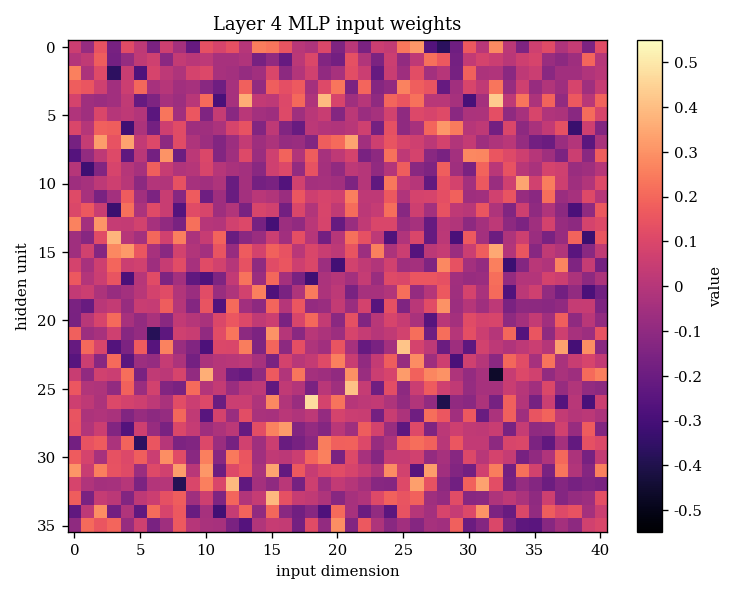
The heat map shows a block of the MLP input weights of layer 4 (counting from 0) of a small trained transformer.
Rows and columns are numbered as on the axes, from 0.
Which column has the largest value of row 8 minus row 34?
24
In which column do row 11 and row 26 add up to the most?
18
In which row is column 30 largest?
8
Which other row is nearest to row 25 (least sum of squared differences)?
11
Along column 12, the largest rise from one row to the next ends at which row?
30
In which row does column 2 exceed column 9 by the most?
34
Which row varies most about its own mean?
22
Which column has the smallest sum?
38
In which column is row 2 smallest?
3
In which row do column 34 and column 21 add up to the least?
35
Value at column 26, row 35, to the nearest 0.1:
-0.1
